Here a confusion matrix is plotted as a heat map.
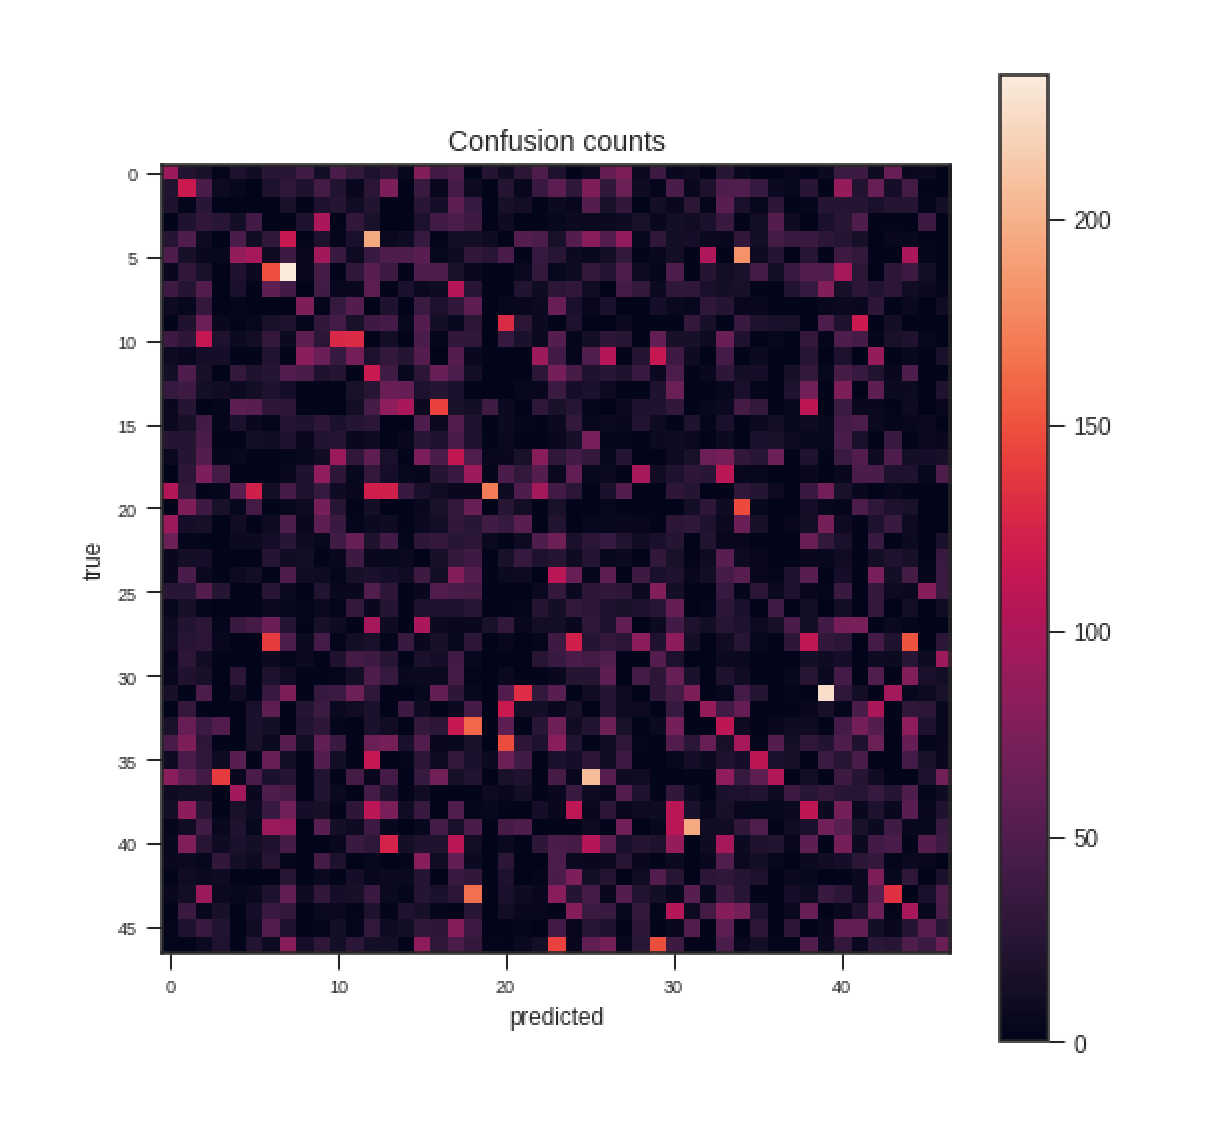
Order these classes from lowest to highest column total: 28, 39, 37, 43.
37, 28, 43, 39
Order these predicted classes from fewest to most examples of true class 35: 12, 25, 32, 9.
32, 25, 9, 12
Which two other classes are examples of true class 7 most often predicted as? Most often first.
17, 39
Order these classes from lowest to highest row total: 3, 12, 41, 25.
41, 3, 25, 12
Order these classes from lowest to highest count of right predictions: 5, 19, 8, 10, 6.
8, 5, 10, 6, 19
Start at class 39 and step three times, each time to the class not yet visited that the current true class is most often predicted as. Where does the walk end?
0
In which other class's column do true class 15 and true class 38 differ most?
30
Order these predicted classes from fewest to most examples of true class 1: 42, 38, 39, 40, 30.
39, 38, 30, 42, 40
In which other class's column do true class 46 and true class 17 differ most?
29
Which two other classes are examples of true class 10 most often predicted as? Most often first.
11, 2
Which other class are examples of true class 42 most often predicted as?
24
